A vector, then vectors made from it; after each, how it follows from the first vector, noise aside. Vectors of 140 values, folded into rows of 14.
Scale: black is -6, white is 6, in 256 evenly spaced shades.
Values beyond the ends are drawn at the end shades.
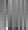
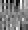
reversed, scaled up.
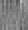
reversed, shrunk.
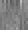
reversed, shrunk.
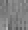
shrunk.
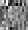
wrapped around, scaled up.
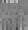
reversed, negated, partly zeroed.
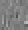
wrapped around, negated, partly zeroed.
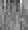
reversed.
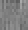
reversed, shrunk.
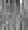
reversed.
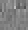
wrapped around, shrunk.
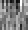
reversed, scaled up.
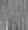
shrunk.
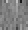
reversed, negated, partly zeroed.
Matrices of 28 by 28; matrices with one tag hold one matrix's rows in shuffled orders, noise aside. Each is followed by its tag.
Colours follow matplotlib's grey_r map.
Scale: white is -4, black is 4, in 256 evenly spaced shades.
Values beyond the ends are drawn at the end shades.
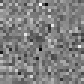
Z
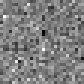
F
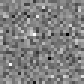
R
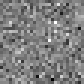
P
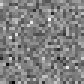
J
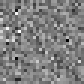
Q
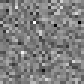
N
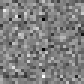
F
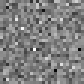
N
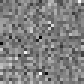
Z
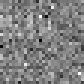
Z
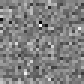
Z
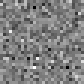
R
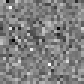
J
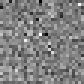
Z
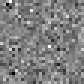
J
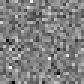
J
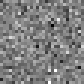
P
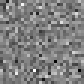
N
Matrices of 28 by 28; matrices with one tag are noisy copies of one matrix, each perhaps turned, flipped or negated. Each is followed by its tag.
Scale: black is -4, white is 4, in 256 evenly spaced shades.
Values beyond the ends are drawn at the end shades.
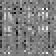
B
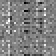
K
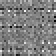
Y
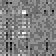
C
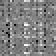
K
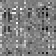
B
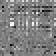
C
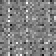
Y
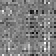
C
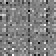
Y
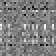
K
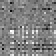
C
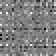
Y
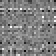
Y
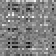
B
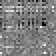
C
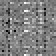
K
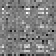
B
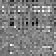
C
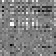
C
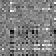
C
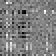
C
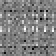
K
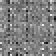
Y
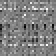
K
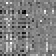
C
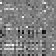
C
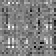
B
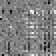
C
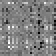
B
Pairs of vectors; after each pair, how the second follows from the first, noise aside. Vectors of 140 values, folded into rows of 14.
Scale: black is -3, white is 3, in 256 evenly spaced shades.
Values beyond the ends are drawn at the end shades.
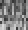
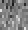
reversed, negated, partly zeroed.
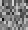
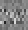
wrapped around, partly zeroed.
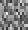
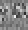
wrapped around, partly zeroed.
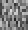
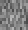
reversed, shrunk.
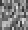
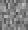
reversed, shrunk.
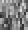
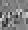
reversed, negated, partly zeroed.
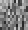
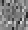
wrapped around, partly zeroed.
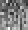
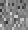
reversed, negated, partly zeroed.
